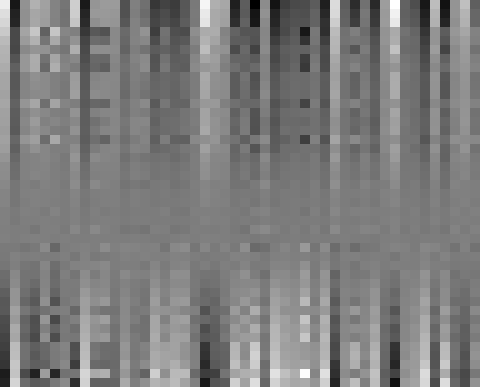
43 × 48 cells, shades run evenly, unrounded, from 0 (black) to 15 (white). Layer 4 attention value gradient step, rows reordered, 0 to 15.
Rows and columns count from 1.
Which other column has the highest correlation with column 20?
6
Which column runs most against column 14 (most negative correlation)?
37
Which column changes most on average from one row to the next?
31
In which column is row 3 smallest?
26
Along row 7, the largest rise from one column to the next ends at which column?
34
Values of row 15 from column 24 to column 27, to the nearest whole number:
6 7 5 7
